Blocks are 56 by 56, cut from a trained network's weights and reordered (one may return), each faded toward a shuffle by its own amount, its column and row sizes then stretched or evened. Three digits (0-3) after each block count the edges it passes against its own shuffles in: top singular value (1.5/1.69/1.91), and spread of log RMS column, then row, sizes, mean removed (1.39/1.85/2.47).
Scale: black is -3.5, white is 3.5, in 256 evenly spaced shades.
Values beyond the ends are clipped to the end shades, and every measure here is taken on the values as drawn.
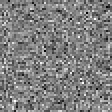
1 0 0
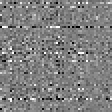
2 2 3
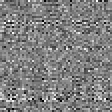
3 0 3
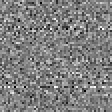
1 0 2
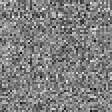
2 0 1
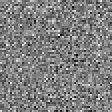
2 1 1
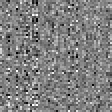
1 3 0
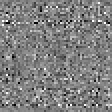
1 2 3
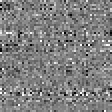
2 1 3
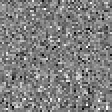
0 1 1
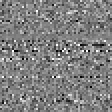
1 0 3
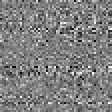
3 2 3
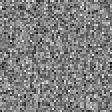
1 0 0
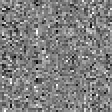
1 2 0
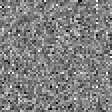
0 1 1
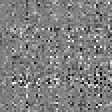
1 3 3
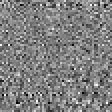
2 0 2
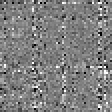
1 3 2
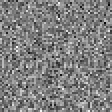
1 0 0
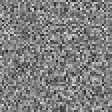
3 1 0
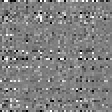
1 2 3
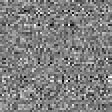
3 0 3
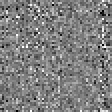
0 3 1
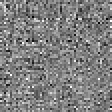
1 2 1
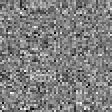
2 1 2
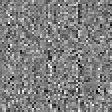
2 2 1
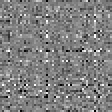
3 2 3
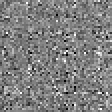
0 2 2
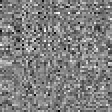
1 1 2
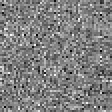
1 1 0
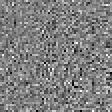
1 2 2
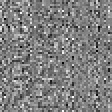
2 3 1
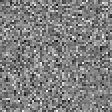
1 1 0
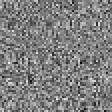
3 1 1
